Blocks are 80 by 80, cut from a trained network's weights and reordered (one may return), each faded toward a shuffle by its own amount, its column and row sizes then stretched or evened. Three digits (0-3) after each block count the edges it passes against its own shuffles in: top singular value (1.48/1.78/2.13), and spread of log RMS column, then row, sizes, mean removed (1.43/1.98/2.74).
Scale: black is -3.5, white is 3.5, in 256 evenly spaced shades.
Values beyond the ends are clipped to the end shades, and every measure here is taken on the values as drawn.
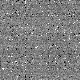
0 1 1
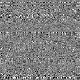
3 0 3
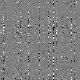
2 3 2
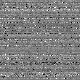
2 0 3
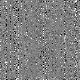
1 3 1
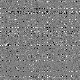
0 2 3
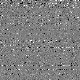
0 0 3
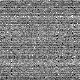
3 2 1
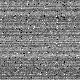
3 0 0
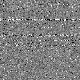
1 0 2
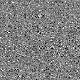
1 0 2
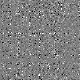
1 2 2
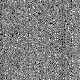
1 1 0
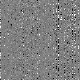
1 3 0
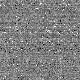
0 0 1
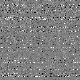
0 1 3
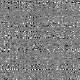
1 1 3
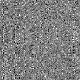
2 2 0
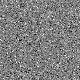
1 0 0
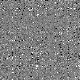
0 2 2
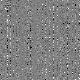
0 3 0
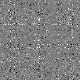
0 2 2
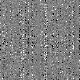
1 3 1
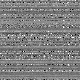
3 0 3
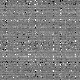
2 2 2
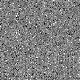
1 0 0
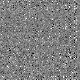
0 2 1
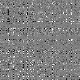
2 2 3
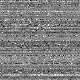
3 0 3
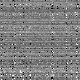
3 2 2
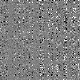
0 3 2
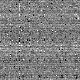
2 2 1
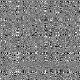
2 2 3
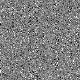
0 2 0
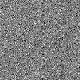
2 0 0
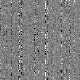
2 3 0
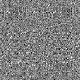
2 0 1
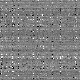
2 2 2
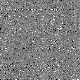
0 0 2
